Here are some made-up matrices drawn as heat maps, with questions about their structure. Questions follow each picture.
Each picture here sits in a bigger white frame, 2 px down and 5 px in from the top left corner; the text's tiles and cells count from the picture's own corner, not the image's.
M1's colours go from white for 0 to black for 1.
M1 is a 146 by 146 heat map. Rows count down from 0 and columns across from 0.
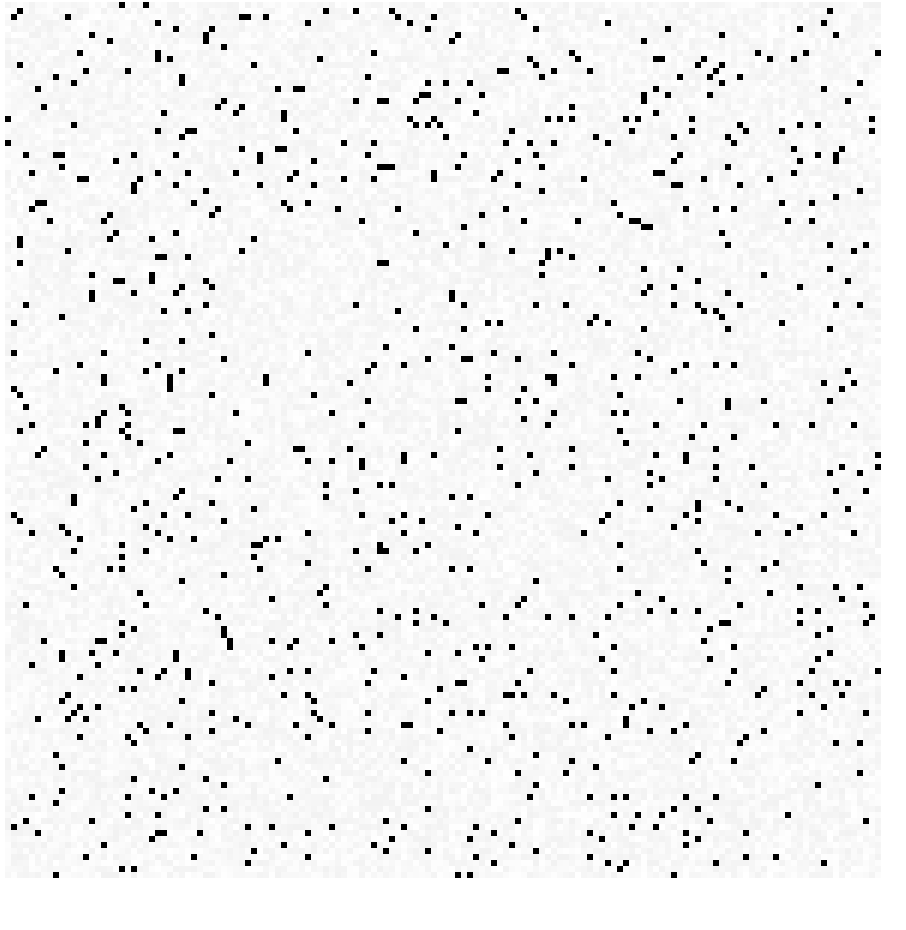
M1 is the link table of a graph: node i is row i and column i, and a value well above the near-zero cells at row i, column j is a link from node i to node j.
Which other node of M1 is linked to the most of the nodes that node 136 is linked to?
node 100
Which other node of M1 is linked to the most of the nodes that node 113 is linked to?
node 66
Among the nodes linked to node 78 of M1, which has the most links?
node 88
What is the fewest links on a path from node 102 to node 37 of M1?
5
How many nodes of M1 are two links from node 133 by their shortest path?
6
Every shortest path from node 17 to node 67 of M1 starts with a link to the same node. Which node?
node 94
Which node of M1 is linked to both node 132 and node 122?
node 20
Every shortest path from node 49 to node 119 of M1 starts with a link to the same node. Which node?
node 14
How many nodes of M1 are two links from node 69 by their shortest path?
10
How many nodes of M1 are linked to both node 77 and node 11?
3
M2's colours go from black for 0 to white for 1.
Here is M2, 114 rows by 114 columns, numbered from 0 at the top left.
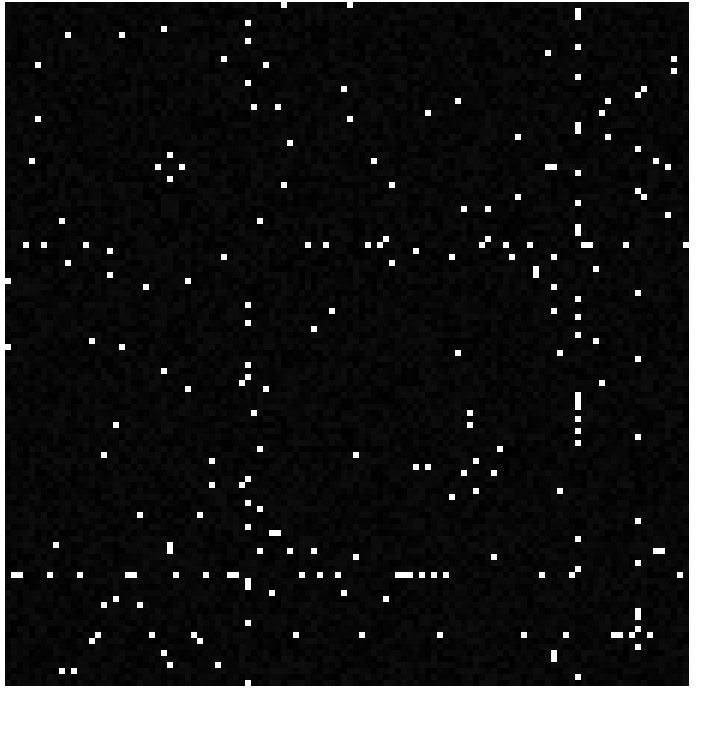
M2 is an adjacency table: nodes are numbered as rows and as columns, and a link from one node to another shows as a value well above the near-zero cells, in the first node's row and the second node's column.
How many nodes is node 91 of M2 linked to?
6
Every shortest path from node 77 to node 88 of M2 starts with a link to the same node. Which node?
node 68
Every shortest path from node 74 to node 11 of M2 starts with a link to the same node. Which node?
node 42
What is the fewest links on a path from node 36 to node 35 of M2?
5
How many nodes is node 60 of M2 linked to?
1
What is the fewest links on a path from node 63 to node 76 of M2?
4
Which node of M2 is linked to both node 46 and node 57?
node 0
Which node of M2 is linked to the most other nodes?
node 95
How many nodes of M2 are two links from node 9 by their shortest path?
2
